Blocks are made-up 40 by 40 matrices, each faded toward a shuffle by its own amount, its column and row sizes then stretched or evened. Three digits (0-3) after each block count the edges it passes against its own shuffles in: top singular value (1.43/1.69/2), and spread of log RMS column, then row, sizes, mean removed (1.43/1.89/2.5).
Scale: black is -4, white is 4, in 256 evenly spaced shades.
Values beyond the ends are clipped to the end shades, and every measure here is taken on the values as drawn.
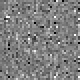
0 2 0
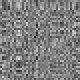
3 2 0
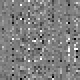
0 3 1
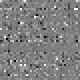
1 1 2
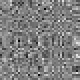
3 2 1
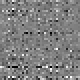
2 2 3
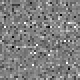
0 0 1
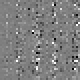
1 3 1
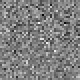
1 0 1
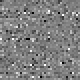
1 0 2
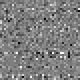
1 0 2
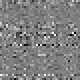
2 1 3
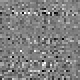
2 1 3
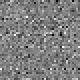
0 0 2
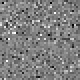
0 0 1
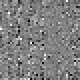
1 2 0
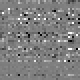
2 1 3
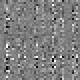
2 3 1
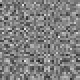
3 1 2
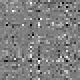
2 2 2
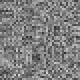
2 0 0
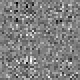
1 2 1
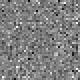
1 1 0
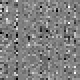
1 3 0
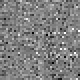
1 0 1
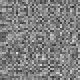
3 1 0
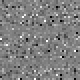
0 0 2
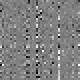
3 3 1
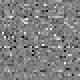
2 0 1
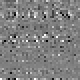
2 1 3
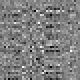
3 2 2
